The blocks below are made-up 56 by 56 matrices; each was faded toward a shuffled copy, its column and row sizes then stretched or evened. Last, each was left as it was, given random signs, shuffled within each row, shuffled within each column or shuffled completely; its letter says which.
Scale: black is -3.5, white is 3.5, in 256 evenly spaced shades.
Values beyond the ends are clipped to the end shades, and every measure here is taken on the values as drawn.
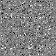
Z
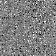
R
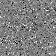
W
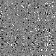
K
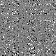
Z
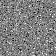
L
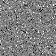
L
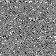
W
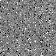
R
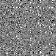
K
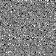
W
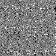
Z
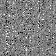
R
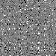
K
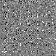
K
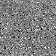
W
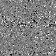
W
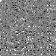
K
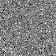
R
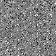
R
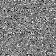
W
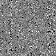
R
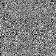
Z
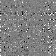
K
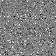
W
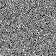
L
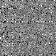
Z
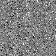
R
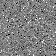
L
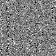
R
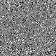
W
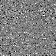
W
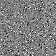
L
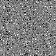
Z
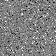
L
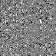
Z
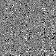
Z
